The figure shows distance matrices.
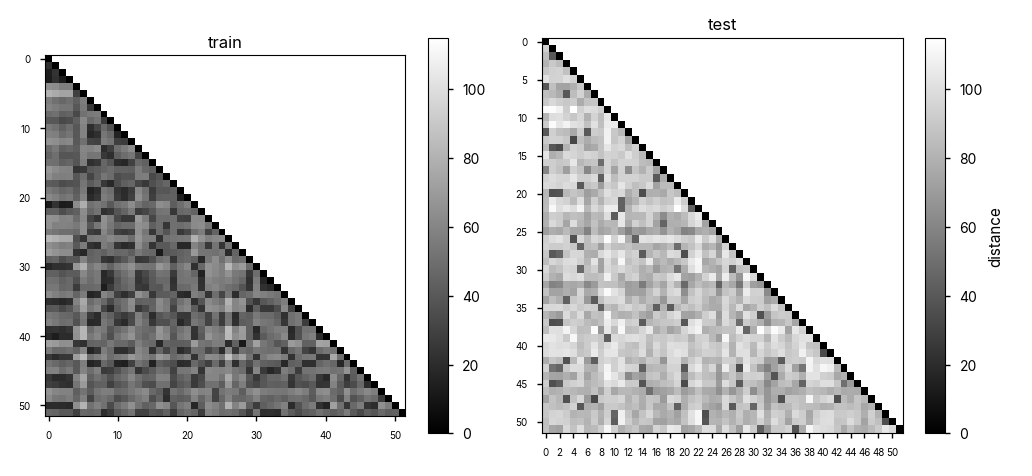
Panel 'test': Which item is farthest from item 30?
22
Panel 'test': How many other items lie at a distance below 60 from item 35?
3
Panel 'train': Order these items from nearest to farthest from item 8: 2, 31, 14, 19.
31, 14, 2, 19
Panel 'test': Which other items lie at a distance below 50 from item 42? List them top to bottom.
3, 7, 34, 47
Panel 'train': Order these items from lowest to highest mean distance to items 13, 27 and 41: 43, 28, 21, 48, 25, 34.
28, 34, 25, 48, 21, 43
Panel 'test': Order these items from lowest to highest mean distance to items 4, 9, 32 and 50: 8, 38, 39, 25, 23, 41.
25, 23, 39, 8, 38, 41
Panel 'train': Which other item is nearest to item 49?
17
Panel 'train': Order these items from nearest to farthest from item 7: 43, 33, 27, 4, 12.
27, 12, 4, 33, 43
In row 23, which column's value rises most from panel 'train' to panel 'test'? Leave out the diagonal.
11
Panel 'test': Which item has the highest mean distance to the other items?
9
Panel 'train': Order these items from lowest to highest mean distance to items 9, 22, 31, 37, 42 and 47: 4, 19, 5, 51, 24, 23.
51, 19, 4, 23, 24, 5
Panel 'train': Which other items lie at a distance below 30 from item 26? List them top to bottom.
5, 16, 28, 41
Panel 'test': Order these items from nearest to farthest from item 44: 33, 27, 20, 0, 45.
33, 20, 45, 0, 27
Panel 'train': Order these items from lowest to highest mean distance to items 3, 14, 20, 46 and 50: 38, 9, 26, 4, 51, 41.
9, 51, 38, 4, 41, 26
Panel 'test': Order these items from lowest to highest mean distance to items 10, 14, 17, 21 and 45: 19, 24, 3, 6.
6, 24, 3, 19
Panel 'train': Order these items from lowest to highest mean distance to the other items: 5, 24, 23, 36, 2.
2, 36, 23, 24, 5
